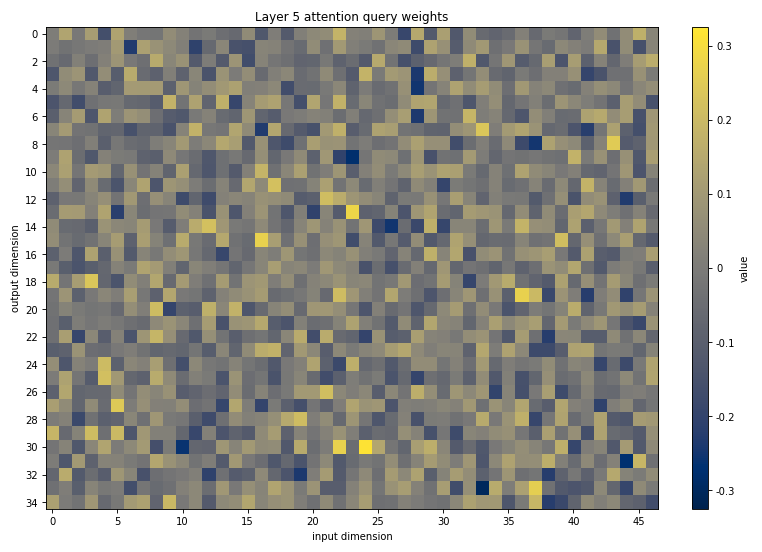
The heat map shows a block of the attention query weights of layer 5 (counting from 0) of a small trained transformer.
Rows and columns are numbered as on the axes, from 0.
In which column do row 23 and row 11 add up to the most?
17
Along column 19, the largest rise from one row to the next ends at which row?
28
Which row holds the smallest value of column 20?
13
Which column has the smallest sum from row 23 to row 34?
12
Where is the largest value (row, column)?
30, 24
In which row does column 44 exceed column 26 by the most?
14
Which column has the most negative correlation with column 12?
26
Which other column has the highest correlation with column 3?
0
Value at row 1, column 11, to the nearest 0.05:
-0.2
